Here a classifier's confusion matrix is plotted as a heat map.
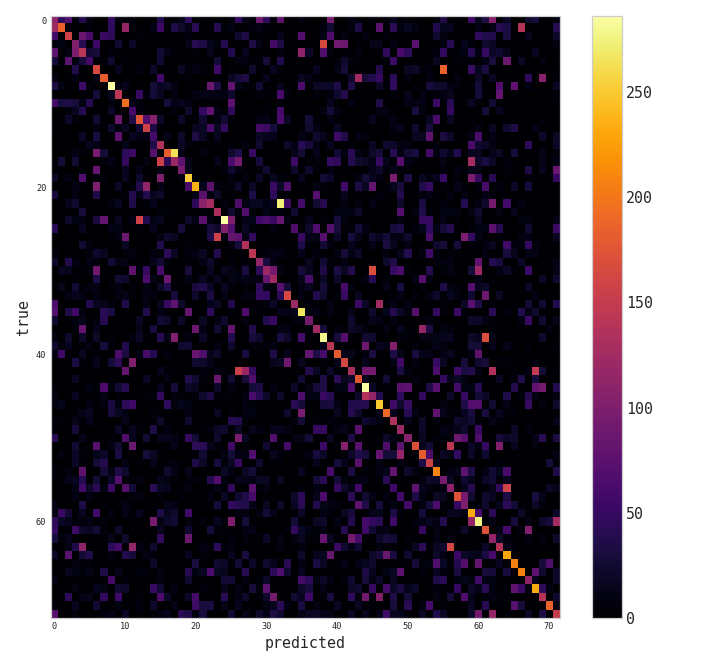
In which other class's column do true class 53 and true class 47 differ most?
35
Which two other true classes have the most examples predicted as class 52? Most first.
37, 31
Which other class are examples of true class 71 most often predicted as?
62
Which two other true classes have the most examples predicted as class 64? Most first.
56, 5
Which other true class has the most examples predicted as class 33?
41
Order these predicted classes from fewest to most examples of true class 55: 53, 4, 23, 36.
36, 53, 4, 23
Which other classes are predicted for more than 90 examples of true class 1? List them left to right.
0, 10, 66
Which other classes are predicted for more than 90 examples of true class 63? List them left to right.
4, 11, 56
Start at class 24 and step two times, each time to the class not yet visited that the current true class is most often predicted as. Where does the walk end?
14
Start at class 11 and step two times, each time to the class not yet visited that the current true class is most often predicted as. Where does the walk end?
32
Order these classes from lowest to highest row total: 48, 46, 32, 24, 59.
48, 32, 59, 46, 24
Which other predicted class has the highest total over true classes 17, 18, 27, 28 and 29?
15
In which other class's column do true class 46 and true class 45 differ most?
44
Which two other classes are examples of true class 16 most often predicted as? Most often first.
17, 6
